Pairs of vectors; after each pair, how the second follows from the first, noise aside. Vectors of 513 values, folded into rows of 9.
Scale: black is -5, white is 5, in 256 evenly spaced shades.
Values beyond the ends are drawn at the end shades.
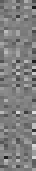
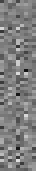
wrapped around.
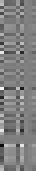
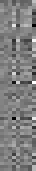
reversed.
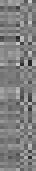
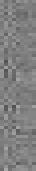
reversed, shrunk.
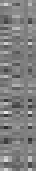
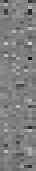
reversed, negated, partly zeroed.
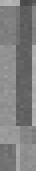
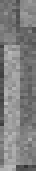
reversed, negated.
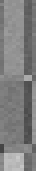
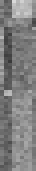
reversed.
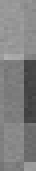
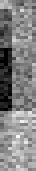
reversed, scaled up.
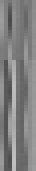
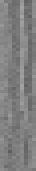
reversed, shrunk.
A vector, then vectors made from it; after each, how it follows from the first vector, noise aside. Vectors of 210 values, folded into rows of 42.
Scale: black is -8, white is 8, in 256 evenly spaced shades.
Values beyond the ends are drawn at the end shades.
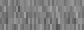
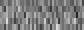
negated, scaled up.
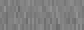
shrunk.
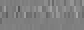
partly zeroed.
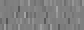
partly zeroed.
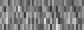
negated, scaled up.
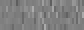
wrapped around, negated, partly zeroed.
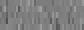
partly zeroed.
